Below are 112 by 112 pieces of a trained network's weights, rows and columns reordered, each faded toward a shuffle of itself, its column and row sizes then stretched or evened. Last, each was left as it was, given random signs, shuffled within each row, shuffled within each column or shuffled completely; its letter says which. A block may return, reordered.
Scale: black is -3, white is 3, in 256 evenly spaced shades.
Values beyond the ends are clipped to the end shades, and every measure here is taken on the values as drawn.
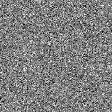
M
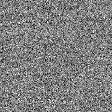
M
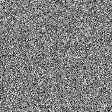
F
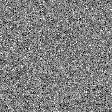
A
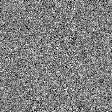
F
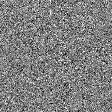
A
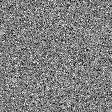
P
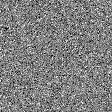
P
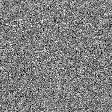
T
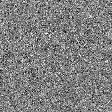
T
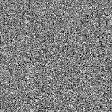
M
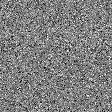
P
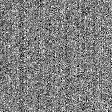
A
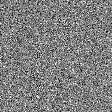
A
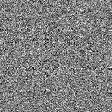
M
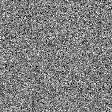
T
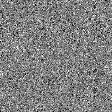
F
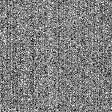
A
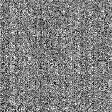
M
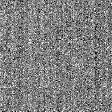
M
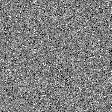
A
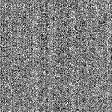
M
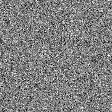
T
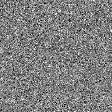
F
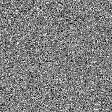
T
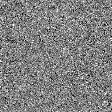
F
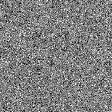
M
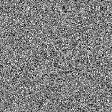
M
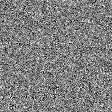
T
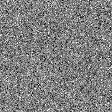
A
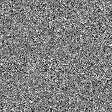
T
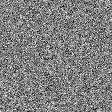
P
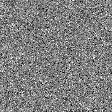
A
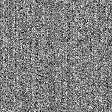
A
